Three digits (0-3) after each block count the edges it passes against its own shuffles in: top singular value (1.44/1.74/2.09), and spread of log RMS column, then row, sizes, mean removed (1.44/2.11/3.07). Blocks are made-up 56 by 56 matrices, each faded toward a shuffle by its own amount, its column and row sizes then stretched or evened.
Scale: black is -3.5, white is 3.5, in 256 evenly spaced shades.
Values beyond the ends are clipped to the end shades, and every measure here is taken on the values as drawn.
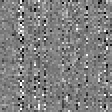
2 3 0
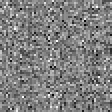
2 1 0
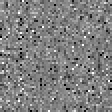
0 1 0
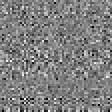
3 1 2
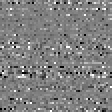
0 0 3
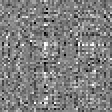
3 2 1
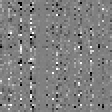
1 3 1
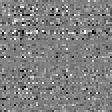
0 1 3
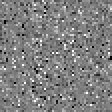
0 1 0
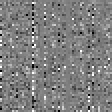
1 3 1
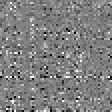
2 2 2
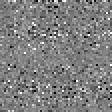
1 0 2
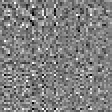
3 2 1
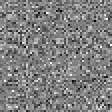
3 0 1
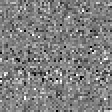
1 0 2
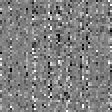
2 3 0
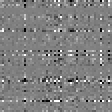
3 2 3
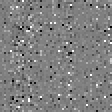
0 2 1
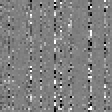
2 3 0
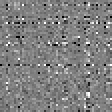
3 2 2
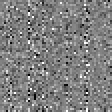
2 2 0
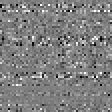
0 1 3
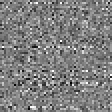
2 1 2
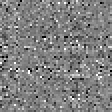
1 1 1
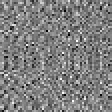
3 1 0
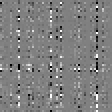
2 3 2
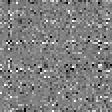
2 1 2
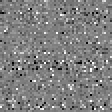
0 0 2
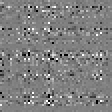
2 2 3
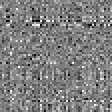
3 0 2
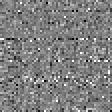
2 0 2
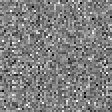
2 0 0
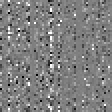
2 3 0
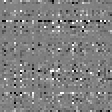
1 2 3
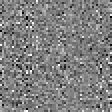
2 2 0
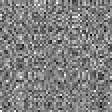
3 0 0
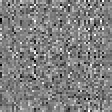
3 2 1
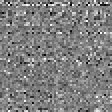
2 1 2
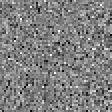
1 0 0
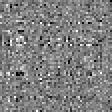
2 1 2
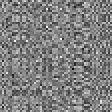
3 1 0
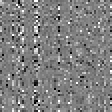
3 2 0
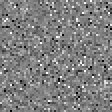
0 0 0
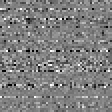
2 0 3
